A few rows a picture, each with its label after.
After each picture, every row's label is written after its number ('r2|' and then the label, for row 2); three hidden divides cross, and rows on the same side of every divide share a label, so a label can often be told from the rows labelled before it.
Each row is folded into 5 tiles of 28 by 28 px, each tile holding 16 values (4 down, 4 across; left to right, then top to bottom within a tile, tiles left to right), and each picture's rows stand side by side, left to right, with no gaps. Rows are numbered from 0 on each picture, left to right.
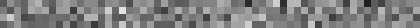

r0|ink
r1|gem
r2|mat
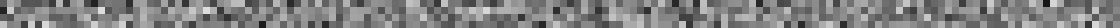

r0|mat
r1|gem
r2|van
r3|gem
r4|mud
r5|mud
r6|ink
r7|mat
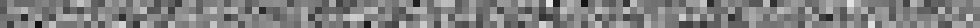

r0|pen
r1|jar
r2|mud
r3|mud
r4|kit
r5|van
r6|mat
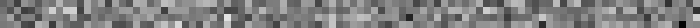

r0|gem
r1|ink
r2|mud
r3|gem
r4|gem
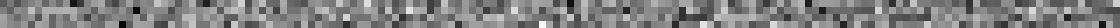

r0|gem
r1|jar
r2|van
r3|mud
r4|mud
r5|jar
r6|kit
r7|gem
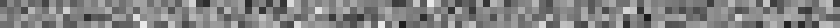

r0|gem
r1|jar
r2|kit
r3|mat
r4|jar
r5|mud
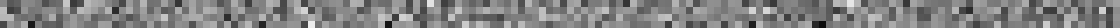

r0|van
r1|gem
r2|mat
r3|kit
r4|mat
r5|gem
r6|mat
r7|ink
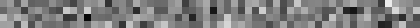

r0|gem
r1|ink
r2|pen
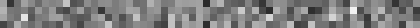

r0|van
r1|mat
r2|jar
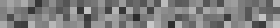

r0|jar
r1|gem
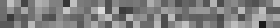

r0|mat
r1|kit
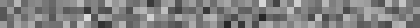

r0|pen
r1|mud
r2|pen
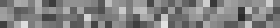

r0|ink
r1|van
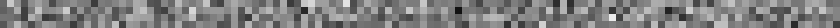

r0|kit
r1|van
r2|van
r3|mud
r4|mud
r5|ink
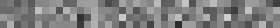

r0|gem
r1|pen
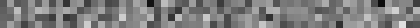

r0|kit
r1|mud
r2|pen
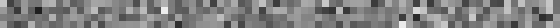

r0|mud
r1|mud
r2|pen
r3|van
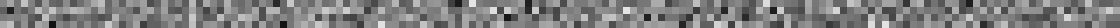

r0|gem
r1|mud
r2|kit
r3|jar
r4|gem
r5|ink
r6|mat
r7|ink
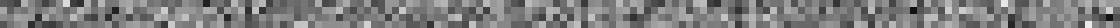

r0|van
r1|jar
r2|ink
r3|pen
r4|kit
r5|mud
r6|ink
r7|van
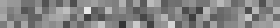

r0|gem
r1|mat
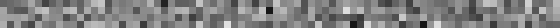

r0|gem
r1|kit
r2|kit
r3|ink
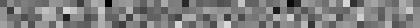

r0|gem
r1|gem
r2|van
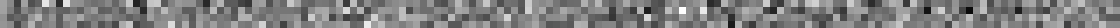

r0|mud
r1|mat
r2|kit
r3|ink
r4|ink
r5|van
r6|mat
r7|mud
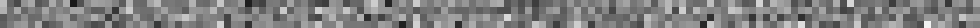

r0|van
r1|jar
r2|gem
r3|pen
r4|ink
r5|kit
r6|kit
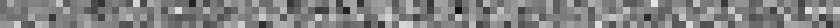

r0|kit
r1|kit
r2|mud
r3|mud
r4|gem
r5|ink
